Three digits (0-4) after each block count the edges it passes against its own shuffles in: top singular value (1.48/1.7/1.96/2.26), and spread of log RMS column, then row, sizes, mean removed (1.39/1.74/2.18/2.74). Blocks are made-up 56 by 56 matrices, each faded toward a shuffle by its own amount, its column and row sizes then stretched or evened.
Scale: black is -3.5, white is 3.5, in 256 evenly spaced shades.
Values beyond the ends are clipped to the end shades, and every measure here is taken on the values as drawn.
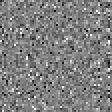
3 1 0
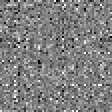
2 3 2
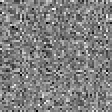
3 0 1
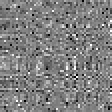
4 2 1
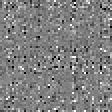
0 3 3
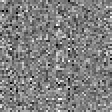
1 3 0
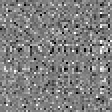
4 1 2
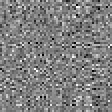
4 1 3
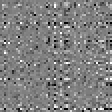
4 3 3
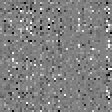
0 3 2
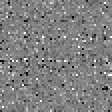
0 2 2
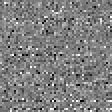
2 0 3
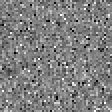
0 0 0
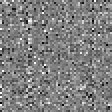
2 2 1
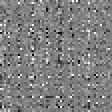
0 4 3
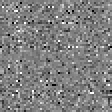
0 1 3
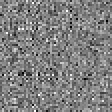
3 1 2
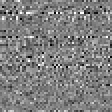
3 0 4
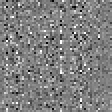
1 4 1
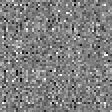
3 2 2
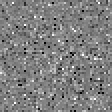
0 1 2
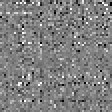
1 2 3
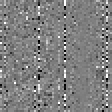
4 4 0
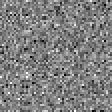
2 0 1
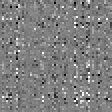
1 4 2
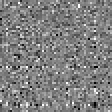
3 2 2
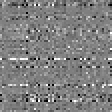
4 2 4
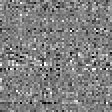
0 2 4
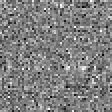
2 0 2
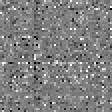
2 0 3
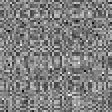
4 0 0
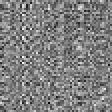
4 2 1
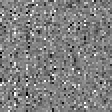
0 3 0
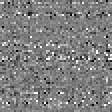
1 0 4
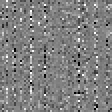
2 4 0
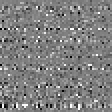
4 2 4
